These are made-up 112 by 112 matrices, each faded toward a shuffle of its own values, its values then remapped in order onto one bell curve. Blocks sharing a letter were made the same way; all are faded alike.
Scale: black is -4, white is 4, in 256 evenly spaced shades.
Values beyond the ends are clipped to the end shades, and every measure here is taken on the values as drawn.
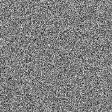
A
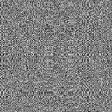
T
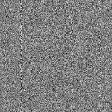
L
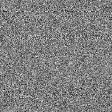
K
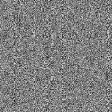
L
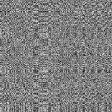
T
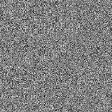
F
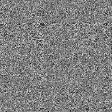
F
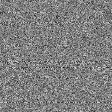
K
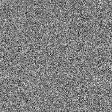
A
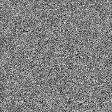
K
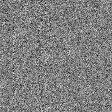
A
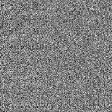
L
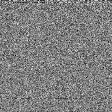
K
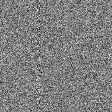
A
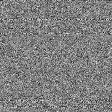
K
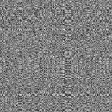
T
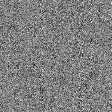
A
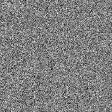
A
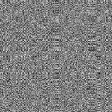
T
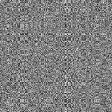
T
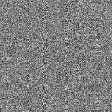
L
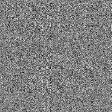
F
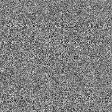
F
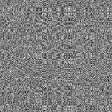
T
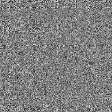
F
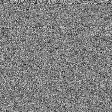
K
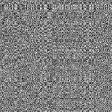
T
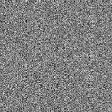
L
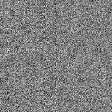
L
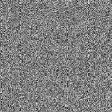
L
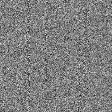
A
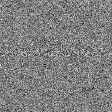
K
